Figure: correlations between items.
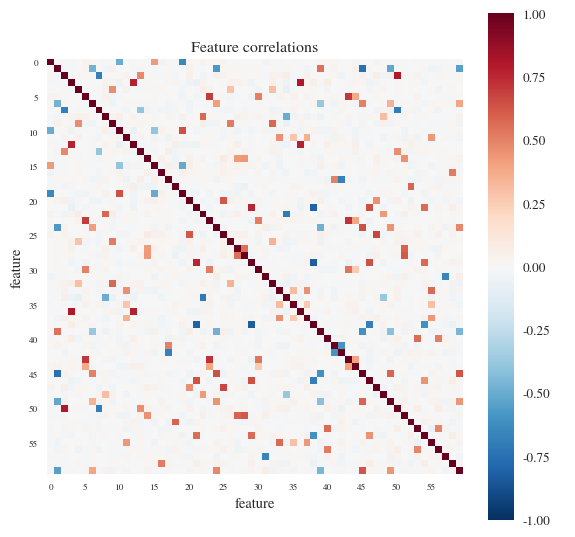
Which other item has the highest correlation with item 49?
45
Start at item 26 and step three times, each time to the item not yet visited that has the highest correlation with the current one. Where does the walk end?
4
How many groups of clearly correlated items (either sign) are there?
16
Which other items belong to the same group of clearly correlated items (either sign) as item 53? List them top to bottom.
40, 56
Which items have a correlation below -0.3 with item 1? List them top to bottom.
6, 24, 45, 49, 59
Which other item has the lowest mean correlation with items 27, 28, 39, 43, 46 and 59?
38
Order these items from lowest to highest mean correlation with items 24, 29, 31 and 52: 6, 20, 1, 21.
1, 20, 6, 21
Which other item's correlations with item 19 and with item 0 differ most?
10
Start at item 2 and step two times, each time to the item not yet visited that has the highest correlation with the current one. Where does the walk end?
13
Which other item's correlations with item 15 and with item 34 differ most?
22
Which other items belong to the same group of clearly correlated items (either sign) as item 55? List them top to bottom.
11, 33, 35, 37
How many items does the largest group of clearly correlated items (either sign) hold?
7
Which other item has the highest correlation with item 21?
29
